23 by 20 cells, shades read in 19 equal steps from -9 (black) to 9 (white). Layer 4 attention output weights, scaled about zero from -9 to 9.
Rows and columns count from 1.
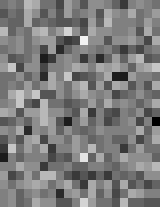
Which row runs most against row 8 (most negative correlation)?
14
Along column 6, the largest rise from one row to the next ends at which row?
20
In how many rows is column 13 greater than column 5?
4
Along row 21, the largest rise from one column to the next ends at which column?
12
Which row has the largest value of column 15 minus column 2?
7
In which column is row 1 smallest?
16
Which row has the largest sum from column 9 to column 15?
8
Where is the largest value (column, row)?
11, 5
